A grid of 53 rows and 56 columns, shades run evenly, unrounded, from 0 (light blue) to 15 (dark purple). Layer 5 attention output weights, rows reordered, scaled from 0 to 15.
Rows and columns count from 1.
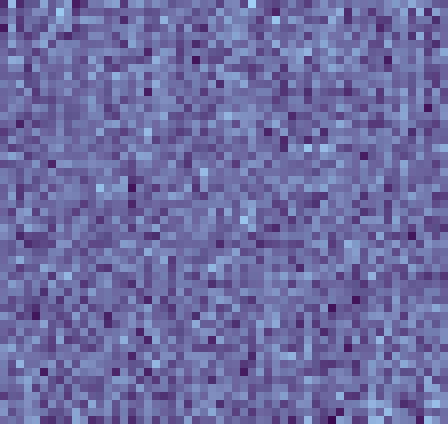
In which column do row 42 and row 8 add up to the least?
20
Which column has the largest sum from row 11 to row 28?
17
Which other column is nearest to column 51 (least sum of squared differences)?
21
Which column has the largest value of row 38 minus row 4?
45
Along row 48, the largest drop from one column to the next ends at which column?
54
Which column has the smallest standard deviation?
23
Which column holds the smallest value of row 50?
43
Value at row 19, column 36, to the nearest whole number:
12
